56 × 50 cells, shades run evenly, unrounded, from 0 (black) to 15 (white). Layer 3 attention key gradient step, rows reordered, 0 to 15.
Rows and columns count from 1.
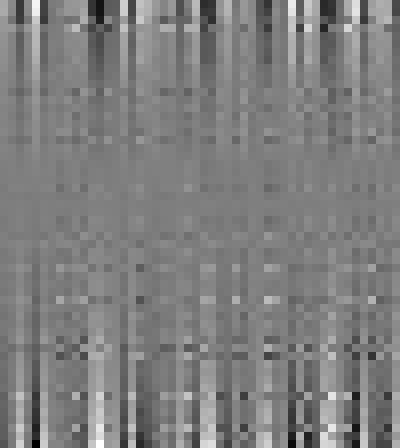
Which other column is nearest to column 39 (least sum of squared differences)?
25
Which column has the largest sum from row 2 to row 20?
5
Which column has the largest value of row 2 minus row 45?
45
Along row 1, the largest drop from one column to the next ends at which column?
6
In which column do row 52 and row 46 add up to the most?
13
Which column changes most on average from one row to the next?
34
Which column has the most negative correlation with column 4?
14
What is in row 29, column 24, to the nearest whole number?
8
